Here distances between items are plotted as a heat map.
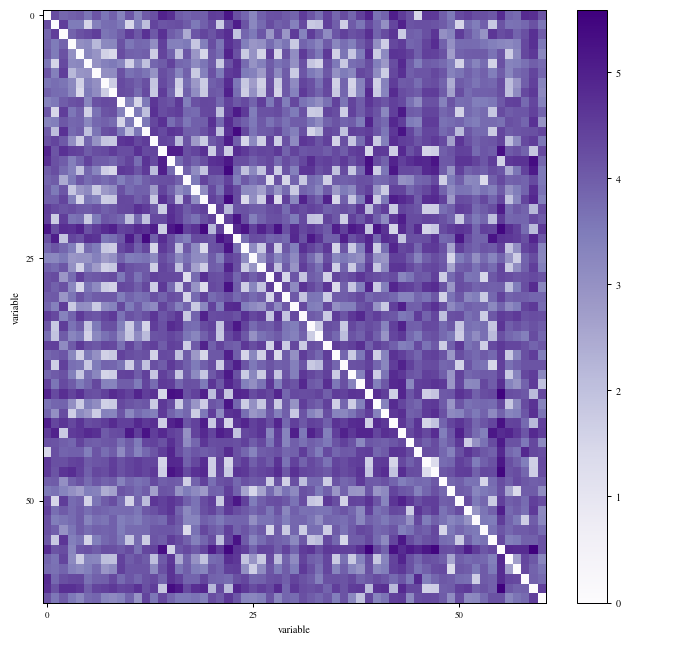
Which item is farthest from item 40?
22
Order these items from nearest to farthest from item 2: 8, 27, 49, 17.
17, 27, 49, 8
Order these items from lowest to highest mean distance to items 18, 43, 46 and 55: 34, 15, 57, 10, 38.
15, 34, 57, 10, 38
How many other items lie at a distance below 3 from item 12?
9
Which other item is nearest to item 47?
46
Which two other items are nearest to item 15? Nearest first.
55, 3
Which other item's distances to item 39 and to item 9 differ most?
11
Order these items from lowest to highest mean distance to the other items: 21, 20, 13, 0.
13, 21, 20, 0
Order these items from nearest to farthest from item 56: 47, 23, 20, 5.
5, 20, 47, 23
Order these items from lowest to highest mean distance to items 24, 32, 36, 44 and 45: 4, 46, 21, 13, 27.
21, 4, 13, 27, 46
